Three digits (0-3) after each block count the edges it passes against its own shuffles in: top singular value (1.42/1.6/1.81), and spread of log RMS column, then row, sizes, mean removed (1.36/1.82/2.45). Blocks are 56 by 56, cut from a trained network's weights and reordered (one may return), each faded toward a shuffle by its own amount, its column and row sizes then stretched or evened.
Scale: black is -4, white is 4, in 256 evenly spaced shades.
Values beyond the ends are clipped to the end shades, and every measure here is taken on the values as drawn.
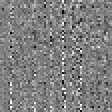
3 3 1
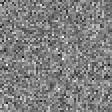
0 0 0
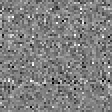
1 2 2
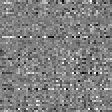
3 1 3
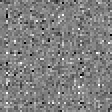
0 2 2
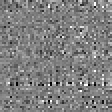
3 2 3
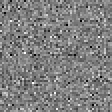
0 1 2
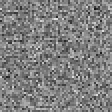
2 0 0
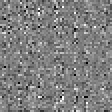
0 3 2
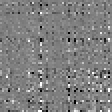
2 3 3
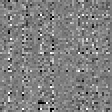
0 3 2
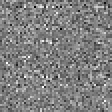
1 1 2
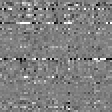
3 1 3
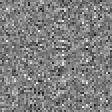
2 2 0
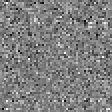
0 1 2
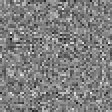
3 1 1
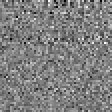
3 0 2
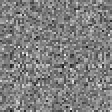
3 1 1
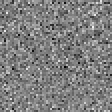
1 1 1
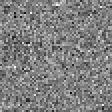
1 0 0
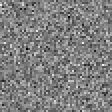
0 0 0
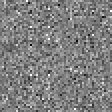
2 1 0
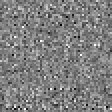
1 0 2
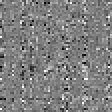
0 3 2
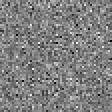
2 2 1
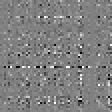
3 3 3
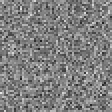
3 0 0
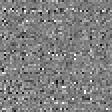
1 1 3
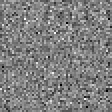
1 0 0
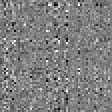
3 3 2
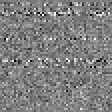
2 0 3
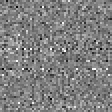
1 0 2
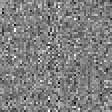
2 2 0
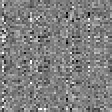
3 3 2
